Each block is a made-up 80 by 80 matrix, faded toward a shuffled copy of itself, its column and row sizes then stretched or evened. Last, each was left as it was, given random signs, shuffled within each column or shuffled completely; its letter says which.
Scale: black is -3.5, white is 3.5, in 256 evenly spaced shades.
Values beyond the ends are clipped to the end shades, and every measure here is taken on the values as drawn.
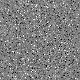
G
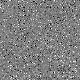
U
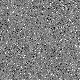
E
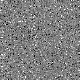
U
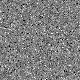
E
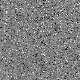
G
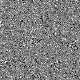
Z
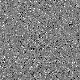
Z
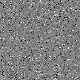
U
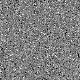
G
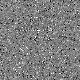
Z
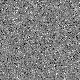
E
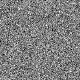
G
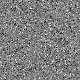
G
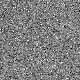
E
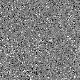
Z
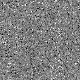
G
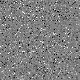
U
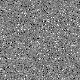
U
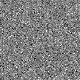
U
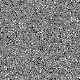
U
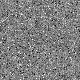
E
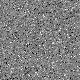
E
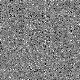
U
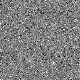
U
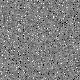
G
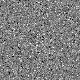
G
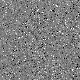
G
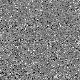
Z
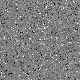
E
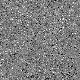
Z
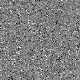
U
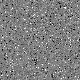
G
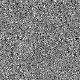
Z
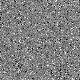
Z
